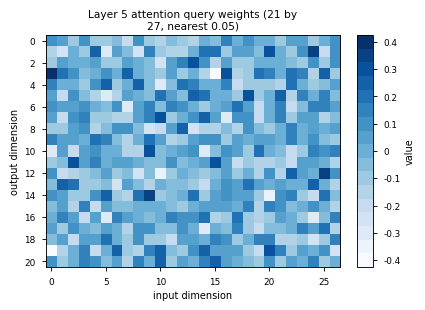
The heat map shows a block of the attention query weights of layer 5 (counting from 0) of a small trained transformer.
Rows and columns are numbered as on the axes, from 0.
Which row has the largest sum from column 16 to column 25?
3
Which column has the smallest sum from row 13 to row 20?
19
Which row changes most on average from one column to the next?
1
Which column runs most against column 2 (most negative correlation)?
26
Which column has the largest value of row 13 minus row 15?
2
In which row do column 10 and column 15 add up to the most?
20
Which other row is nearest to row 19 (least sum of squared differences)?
15
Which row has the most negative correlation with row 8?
9
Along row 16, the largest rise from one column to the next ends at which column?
6
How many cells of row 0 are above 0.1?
1
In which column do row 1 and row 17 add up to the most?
24
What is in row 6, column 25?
0.15
